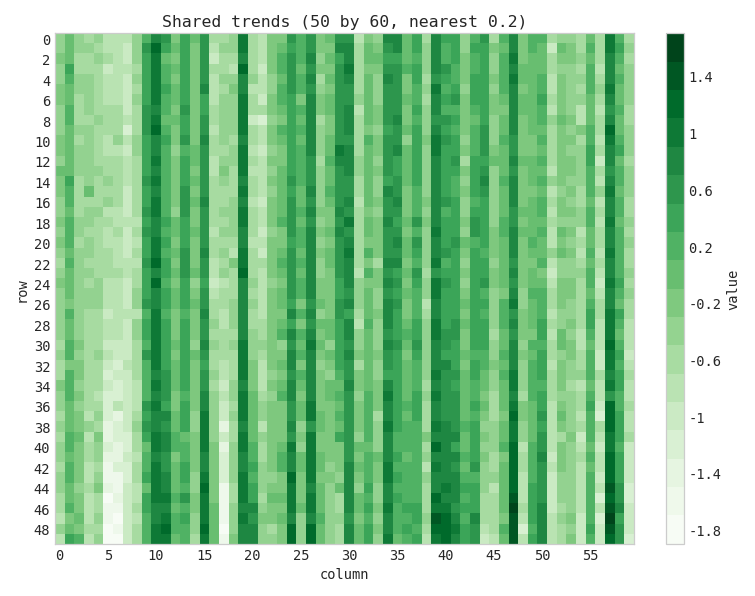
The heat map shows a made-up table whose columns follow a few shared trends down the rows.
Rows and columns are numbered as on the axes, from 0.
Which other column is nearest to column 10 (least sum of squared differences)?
19
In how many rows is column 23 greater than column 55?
4
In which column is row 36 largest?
57
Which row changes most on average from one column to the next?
49
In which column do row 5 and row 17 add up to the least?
7
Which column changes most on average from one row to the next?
56
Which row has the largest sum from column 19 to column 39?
46
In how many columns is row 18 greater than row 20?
19
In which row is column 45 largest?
12
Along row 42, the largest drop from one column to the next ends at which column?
48
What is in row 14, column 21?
-0.8
